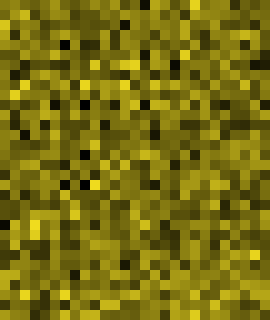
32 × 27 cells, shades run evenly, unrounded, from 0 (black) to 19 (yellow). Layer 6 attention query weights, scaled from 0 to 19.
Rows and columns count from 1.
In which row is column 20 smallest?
16
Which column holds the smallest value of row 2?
19
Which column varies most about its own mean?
7
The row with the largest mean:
30
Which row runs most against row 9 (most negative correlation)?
8
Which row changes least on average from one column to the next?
15
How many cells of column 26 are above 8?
19
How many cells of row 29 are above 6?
25
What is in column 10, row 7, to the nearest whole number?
17
